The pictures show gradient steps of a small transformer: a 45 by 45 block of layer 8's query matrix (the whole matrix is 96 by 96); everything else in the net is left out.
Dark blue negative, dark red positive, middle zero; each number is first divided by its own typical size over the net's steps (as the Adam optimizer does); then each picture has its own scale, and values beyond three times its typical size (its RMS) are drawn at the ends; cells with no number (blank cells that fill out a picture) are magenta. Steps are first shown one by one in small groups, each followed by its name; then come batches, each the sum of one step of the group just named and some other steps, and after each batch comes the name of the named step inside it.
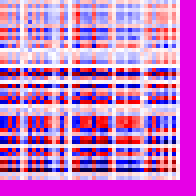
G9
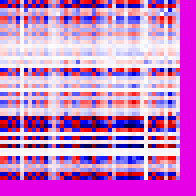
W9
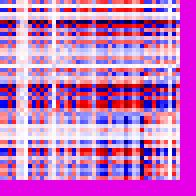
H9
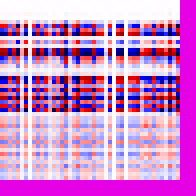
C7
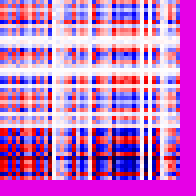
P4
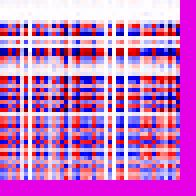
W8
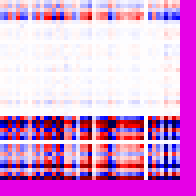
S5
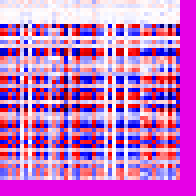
W8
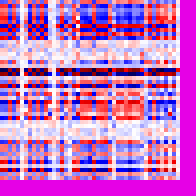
G9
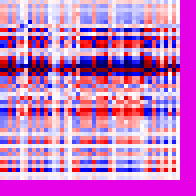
G9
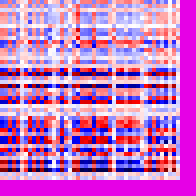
G9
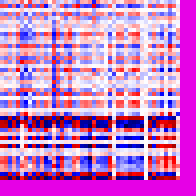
W9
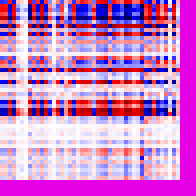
H9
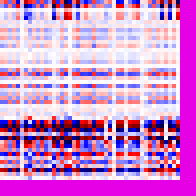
G9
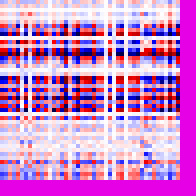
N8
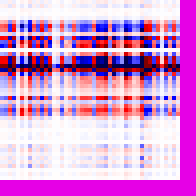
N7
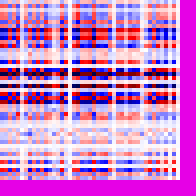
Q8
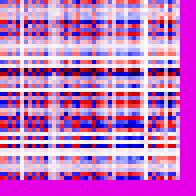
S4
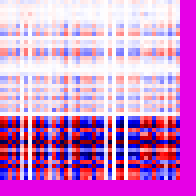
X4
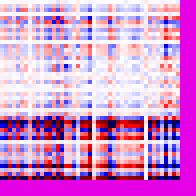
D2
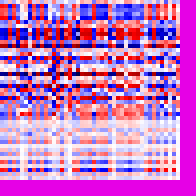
Q8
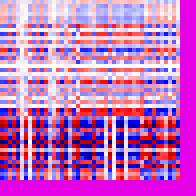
X4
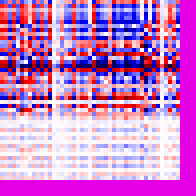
N7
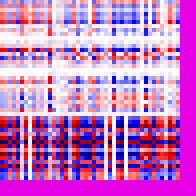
X4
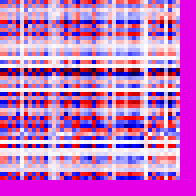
S4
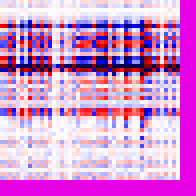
N7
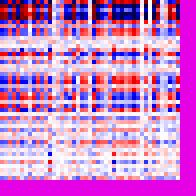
N8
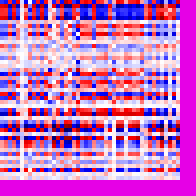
Q8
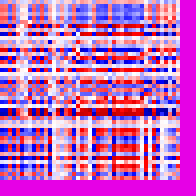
N8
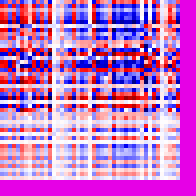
N7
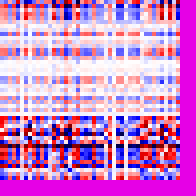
X4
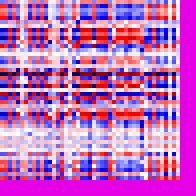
Q8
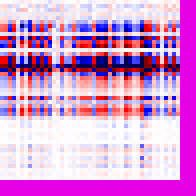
N7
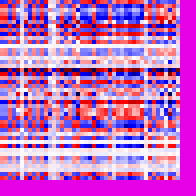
S4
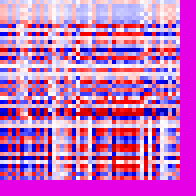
N8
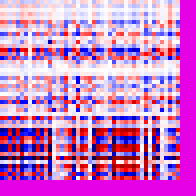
N8
